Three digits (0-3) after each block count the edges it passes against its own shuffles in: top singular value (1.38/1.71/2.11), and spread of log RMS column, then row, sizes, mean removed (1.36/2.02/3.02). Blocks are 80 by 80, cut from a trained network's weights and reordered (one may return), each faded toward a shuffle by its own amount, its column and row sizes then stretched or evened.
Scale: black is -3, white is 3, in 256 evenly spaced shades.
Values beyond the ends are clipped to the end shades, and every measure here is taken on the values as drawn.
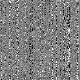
1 3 0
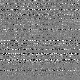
1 0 3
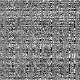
3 3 0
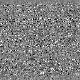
0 0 3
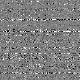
1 1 3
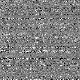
0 1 3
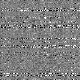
1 1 3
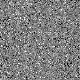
0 1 1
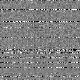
2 0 3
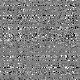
1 2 3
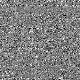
0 0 2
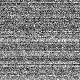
3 0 1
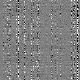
2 3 0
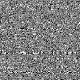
2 0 2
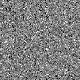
2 1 0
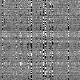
3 3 0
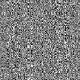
2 2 0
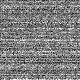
3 0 2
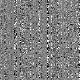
1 3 1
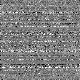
2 0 3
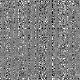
1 3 2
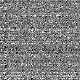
2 2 2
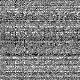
3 1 2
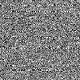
2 0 2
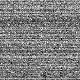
3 1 0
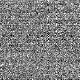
1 2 1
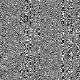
1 3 1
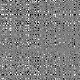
3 3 3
